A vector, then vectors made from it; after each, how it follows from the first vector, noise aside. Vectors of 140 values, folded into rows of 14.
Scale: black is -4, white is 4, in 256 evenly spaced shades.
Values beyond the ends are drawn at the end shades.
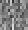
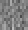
shrunk.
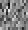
wrapped around, negated.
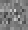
reversed, partly zeroed.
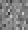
negated, partly zeroed.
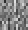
reversed.
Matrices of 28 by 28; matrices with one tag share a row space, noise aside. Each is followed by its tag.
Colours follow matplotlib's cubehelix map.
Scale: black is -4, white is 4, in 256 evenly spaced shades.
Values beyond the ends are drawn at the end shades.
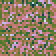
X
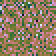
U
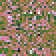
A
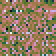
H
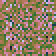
H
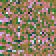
A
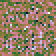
X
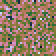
A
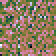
A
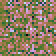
X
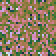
A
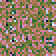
H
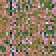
H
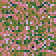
X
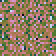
U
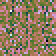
H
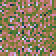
U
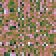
U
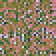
U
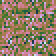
X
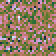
A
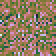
U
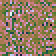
H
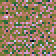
X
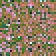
A
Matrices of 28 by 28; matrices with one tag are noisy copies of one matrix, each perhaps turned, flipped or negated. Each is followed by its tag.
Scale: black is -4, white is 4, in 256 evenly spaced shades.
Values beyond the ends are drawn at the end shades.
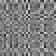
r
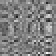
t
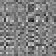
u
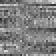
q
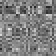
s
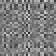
r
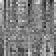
q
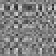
t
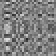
t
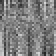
q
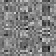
s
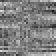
q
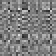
u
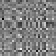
u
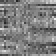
q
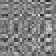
t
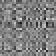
u
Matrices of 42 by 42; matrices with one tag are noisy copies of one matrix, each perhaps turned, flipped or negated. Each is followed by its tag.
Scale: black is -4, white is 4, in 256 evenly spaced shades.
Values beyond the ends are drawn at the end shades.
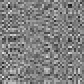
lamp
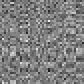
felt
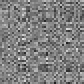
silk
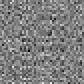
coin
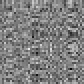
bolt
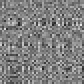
silk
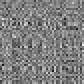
silk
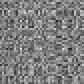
felt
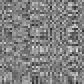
bolt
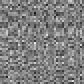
felt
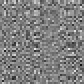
lamp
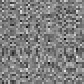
felt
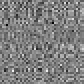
lamp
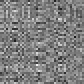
silk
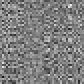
lamp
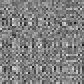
silk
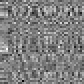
bolt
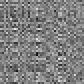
silk
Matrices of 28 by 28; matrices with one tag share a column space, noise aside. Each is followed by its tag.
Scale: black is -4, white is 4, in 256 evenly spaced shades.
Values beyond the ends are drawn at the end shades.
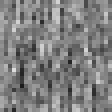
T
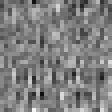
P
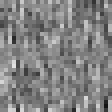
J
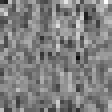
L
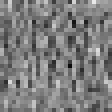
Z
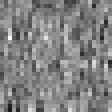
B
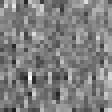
P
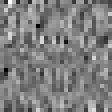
L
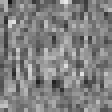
Z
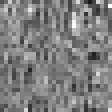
L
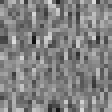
L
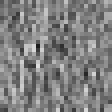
T
